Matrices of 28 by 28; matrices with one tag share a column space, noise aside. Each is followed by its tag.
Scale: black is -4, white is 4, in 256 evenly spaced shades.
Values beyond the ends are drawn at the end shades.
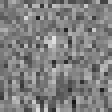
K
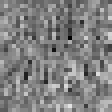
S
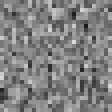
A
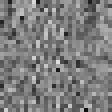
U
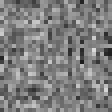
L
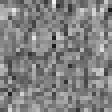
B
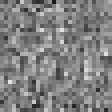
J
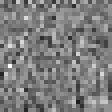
K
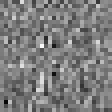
K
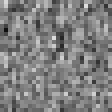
B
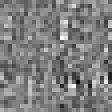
S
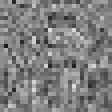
K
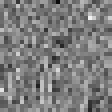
K
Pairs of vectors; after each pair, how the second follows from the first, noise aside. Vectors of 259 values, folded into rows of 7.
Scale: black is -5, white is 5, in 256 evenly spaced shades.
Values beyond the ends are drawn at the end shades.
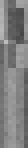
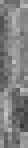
wrapped around.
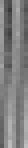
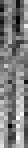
reversed, negated, scaled up.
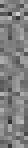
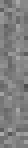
reversed, negated, shrunk.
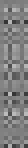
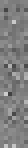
negated, partly zeroed.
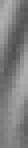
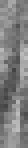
wrapped around.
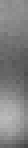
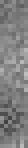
negated, partly zeroed.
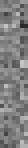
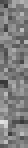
reversed, negated.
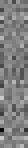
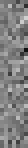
wrapped around.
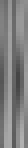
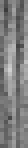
reversed, negated.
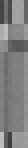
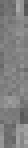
reversed, negated, shrunk.
